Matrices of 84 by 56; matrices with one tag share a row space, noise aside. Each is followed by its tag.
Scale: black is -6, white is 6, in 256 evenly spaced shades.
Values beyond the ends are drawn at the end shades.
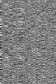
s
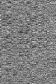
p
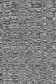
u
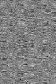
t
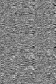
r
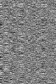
s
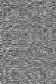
u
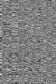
u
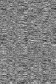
t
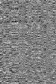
u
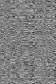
r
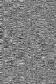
s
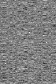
t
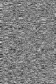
s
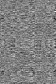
r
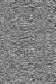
r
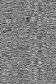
p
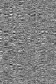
s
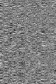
s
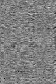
r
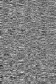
s
